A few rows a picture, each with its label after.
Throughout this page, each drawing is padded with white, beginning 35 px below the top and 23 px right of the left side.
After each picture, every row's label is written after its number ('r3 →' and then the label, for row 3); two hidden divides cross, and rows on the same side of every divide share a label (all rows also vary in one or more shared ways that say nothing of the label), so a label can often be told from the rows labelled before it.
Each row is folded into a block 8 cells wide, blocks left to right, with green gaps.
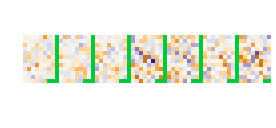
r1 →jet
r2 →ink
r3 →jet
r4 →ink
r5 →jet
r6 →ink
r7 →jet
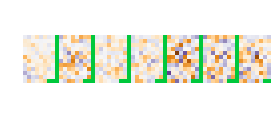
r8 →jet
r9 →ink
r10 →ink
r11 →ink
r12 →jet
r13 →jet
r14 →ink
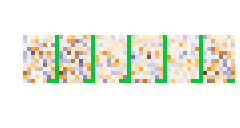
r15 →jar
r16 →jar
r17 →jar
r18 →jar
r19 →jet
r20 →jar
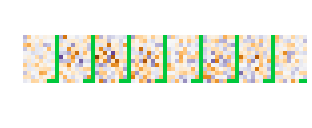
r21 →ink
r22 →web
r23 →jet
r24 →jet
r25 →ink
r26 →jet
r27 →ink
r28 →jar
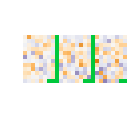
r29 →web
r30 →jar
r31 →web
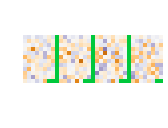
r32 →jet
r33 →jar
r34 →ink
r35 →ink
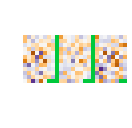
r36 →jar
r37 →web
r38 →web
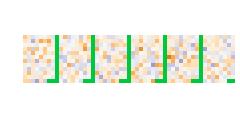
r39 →web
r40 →web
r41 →jar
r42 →jar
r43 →jet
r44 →jet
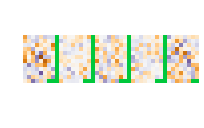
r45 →jar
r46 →ink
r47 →web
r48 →web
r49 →jar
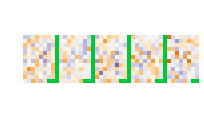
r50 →jet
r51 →jet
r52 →jet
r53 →jet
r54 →web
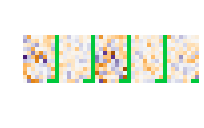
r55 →web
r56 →ink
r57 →web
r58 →ink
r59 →jar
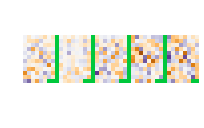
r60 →jar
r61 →ink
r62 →ink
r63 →jar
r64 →jar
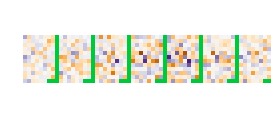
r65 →web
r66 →jet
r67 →ink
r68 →jar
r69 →web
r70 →jar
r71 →web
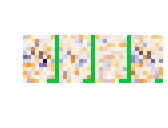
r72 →web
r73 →ink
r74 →web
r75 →web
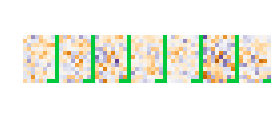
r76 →web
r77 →jar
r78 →ink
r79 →ink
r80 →jar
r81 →jet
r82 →jar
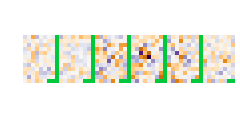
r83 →jar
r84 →ink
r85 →web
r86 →web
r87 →ink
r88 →jar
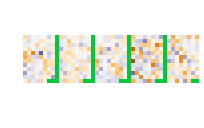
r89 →jet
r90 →jet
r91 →ink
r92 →web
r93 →ink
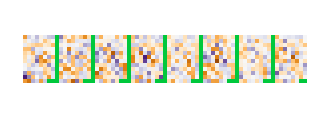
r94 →web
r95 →jet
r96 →jar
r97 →jar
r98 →ink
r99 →web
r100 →ink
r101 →ink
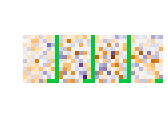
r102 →jet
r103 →jar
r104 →ink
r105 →jet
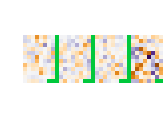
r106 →ink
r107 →web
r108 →ink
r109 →jar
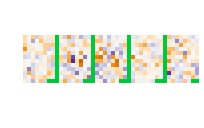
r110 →web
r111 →jar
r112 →jet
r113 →jet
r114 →ink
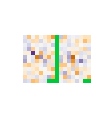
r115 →ink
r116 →ink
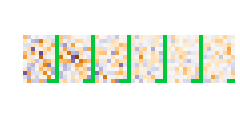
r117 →ink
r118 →jet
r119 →web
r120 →jar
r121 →ink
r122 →web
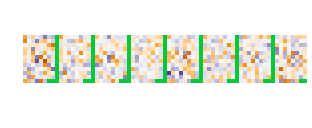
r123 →web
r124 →web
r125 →jar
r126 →web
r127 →ink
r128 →web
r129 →ink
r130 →jet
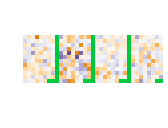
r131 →ink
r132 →jar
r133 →jar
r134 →jar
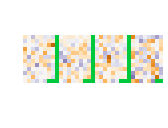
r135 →web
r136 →web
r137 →ink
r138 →ink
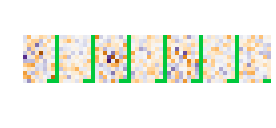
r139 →web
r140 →jet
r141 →jar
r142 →ink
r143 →ink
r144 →jar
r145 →jet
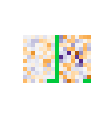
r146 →web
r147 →web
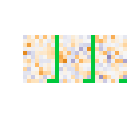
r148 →ink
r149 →jet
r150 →jar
